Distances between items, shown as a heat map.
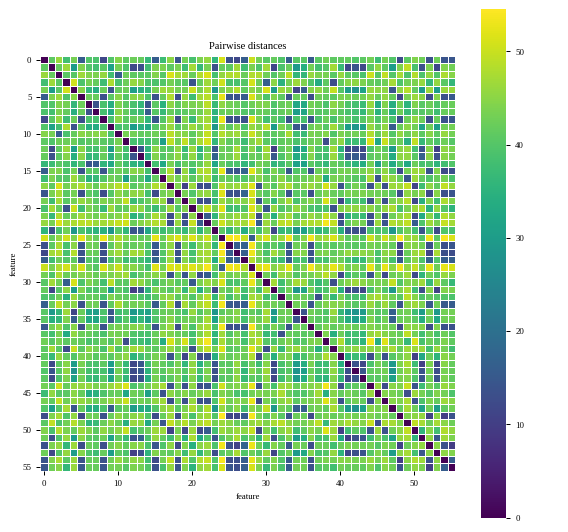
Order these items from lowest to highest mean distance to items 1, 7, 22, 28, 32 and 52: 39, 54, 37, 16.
37, 54, 16, 39
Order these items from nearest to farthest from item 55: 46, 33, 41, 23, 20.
33, 20, 23, 41, 46
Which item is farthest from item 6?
22
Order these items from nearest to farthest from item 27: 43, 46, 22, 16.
43, 16, 46, 22
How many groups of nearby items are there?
11
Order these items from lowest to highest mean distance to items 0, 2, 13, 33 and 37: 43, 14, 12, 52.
52, 43, 12, 14
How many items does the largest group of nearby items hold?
14
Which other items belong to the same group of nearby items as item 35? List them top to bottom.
4, 9, 34, 47
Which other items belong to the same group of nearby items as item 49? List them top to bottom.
16, 45
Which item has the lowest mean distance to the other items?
23
